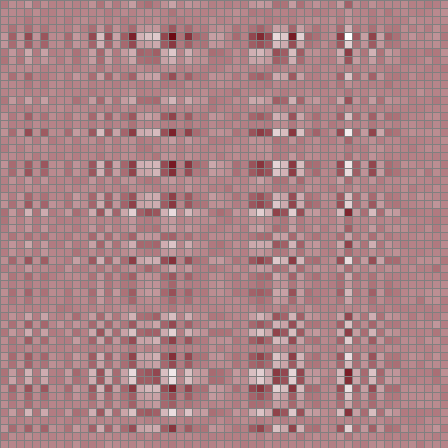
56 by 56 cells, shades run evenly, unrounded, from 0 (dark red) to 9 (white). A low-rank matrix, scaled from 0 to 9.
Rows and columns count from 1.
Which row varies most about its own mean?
5
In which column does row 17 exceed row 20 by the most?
44
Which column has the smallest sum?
22
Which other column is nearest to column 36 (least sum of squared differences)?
38
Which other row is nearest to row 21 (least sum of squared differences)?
49
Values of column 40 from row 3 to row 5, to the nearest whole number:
5 4 4
